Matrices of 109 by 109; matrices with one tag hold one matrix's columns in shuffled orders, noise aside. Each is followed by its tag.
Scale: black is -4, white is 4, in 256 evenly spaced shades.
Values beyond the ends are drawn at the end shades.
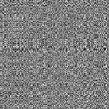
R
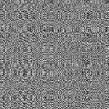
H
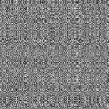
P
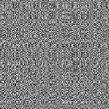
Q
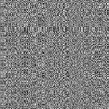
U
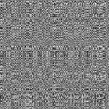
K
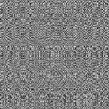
K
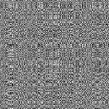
Q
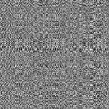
R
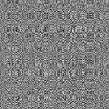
H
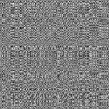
K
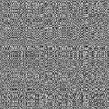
K
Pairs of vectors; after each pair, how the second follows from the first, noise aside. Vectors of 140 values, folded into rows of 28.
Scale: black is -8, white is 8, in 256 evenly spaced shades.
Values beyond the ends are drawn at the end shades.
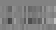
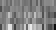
wrapped around, negated, scaled up.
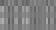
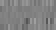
negated, partly zeroed.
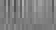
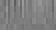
shrunk.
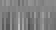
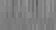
reversed, negated, shrunk.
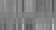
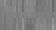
shrunk.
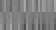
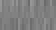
reversed, negated, shrunk.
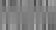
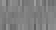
negated, shrunk.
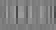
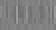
negated, shrunk.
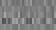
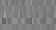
shrunk.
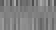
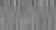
shrunk.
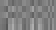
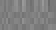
reversed, shrunk.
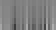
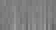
negated, shrunk.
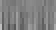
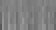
negated, shrunk.
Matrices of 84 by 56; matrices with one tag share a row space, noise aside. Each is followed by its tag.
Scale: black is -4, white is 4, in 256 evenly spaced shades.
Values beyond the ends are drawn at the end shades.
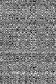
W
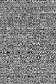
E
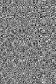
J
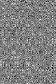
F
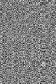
J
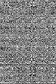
W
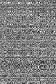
E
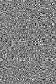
J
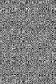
F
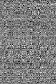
E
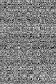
E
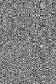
J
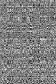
E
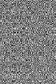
F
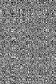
F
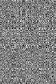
F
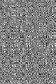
F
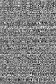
E
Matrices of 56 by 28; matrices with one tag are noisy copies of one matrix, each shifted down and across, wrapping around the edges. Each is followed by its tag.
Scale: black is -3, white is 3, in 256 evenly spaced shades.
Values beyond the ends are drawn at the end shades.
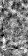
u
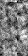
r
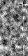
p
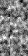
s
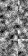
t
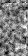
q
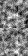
q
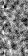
p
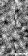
t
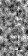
p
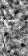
t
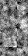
r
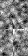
t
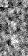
r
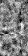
u
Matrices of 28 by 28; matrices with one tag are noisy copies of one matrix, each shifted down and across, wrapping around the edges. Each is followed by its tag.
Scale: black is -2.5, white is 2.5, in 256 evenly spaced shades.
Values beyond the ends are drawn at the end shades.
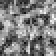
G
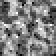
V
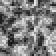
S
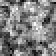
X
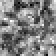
S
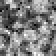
X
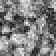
X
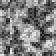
S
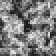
S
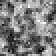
X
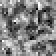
G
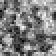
X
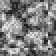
S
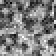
G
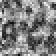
G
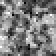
X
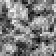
S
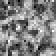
G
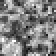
S
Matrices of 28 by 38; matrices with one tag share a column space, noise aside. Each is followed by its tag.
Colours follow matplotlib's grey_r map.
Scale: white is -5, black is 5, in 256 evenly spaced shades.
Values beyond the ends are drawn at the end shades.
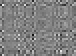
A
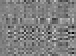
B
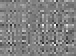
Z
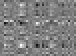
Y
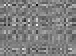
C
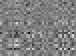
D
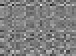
A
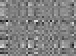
Y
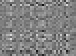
A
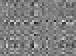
Y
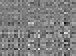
D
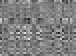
B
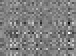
D
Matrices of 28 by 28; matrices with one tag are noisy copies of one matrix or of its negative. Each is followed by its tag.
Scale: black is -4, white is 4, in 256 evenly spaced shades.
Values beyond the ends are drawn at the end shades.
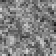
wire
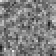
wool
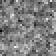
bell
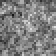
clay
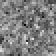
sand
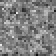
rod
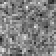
sand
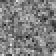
wire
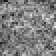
clay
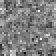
wool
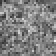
clay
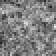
clay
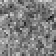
clay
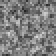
rod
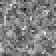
rod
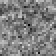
clay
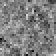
sand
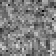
bell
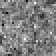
sand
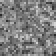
wire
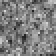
sand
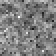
clay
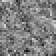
wire
